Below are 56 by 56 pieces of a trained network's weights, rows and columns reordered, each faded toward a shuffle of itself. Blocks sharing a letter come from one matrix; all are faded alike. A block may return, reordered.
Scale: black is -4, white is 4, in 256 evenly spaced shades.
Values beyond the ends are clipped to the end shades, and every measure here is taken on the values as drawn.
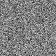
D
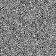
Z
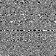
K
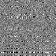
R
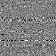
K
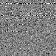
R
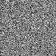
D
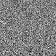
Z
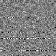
R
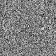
D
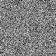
D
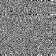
K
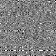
K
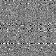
K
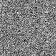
D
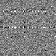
K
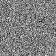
Z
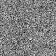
D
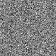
Z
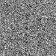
Z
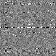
K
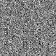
Z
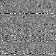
K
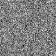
Z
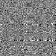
K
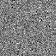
Z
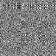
K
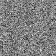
D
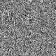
Z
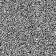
D
